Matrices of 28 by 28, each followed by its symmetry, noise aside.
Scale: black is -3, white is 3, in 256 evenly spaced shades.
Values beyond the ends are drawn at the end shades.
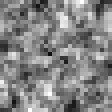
same after a half turn.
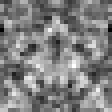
mirrored left to right.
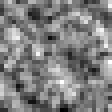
antisymmetric.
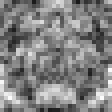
mirrored left to right.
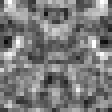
mirrored left to right.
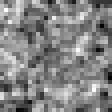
no symmetry.
